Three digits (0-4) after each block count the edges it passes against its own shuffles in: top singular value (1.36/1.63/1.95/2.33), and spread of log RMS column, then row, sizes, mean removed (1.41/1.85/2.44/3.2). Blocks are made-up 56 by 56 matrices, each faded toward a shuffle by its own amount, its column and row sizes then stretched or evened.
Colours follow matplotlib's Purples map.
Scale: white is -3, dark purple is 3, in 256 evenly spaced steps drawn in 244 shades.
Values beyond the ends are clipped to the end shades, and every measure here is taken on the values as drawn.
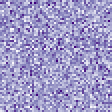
2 0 1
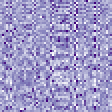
4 3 1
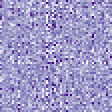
0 4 1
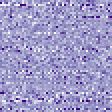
1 0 3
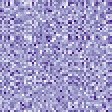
4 1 1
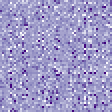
2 3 0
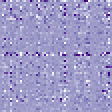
2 3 3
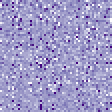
1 2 1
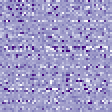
2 2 4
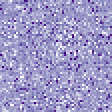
2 0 1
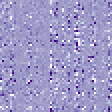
0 4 1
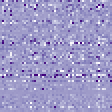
1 2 4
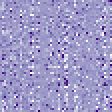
2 3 0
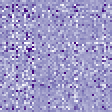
1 3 3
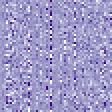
2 4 0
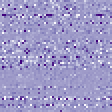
1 1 4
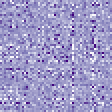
2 3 3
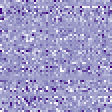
0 2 4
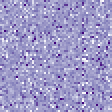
0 2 0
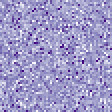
0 1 0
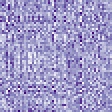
3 3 1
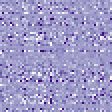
1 2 4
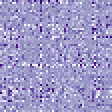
1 3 3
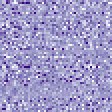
2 1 3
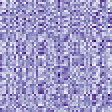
4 3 2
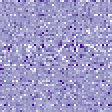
1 0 3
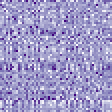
4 0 2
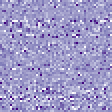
2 0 3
